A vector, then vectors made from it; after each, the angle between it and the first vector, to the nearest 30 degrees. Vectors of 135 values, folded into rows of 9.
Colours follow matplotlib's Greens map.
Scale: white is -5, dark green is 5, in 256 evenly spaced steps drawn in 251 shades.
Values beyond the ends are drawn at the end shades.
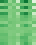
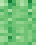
90 degrees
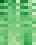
30 degrees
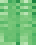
150 degrees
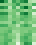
30 degrees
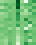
120 degrees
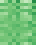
150 degrees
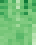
60 degrees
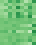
120 degrees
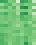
30 degrees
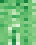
60 degrees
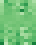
90 degrees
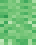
60 degrees
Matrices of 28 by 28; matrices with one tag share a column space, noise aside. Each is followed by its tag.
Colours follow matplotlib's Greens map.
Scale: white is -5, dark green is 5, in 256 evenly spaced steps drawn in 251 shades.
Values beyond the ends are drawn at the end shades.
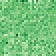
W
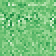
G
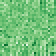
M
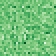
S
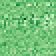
G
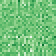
M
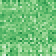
W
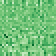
M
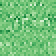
G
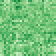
W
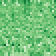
M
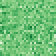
S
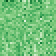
W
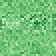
G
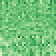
M
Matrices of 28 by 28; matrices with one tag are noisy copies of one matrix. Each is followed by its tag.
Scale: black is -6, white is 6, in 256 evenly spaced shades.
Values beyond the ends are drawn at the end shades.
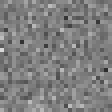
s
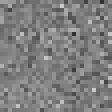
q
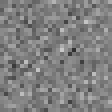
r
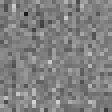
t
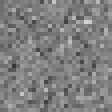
r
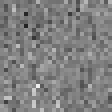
t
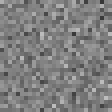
q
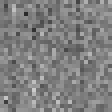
t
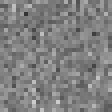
t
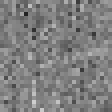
t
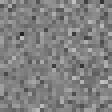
q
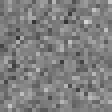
r
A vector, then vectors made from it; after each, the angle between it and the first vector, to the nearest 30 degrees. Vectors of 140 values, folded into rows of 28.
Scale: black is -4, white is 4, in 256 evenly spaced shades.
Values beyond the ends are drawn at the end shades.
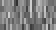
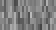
60 degrees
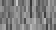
150 degrees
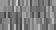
120 degrees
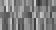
90 degrees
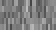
150 degrees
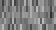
90 degrees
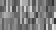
60 degrees
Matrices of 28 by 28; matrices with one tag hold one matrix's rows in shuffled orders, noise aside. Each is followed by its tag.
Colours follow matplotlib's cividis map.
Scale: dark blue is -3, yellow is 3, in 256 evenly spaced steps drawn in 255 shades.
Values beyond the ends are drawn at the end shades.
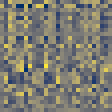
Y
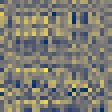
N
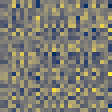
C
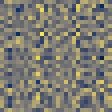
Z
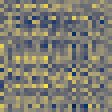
N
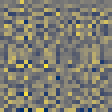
Y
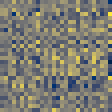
C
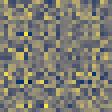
Y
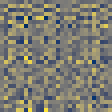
Y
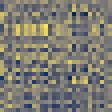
N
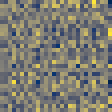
C
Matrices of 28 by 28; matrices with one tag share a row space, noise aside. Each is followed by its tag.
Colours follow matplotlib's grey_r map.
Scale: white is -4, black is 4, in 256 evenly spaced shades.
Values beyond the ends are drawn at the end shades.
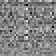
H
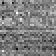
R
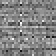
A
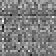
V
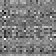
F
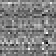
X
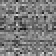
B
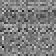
V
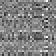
X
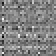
V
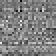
A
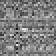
B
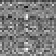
H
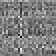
A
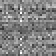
A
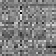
A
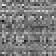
R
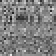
F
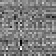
A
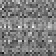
V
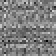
F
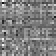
R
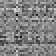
B
